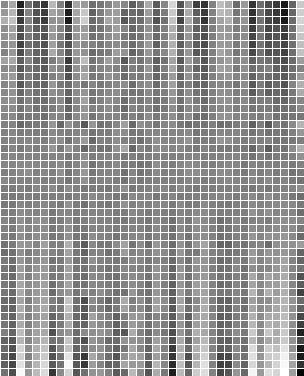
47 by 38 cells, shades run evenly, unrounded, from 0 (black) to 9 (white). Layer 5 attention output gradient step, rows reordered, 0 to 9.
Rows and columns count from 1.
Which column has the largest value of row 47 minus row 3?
36
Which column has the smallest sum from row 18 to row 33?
22
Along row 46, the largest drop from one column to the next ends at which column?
10
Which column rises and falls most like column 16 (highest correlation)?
21
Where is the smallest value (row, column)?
47, 38
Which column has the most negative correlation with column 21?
14
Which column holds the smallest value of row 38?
11
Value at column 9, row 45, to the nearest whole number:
8
